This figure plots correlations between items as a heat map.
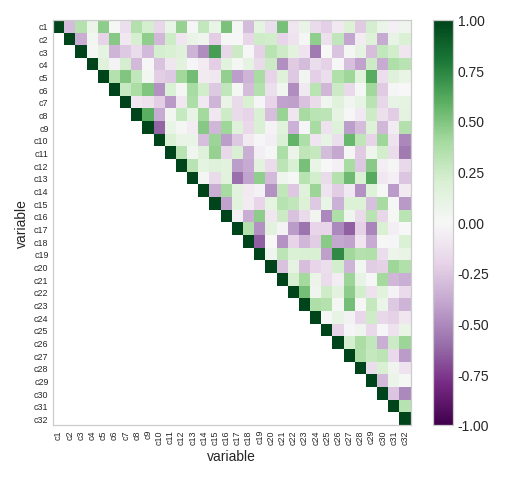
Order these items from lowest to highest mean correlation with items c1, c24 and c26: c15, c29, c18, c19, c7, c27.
c18, c15, c7, c27, c29, c19
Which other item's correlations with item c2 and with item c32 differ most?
c11
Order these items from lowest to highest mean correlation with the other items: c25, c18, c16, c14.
c18, c25, c14, c16
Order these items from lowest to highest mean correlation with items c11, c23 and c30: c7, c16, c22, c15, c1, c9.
c7, c16, c9, c1, c22, c15
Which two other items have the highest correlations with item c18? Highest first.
c25, c17
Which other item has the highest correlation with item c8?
c9
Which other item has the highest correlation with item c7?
c5
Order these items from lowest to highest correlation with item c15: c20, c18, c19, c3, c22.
c19, c18, c20, c22, c3
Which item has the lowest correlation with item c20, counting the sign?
c14
